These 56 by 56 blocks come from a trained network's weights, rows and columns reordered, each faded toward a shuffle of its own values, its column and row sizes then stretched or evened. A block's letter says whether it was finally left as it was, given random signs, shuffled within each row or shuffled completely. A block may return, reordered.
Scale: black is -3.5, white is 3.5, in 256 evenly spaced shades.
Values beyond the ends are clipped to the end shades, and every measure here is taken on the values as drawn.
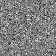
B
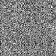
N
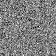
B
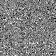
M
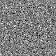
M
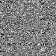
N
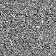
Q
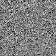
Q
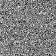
M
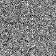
Q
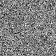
M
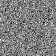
M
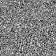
M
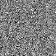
Q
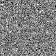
M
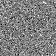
B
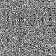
N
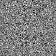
Q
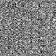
N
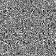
Q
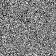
M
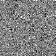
Q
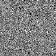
Q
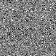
Q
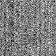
N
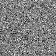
M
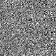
N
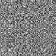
N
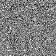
Q
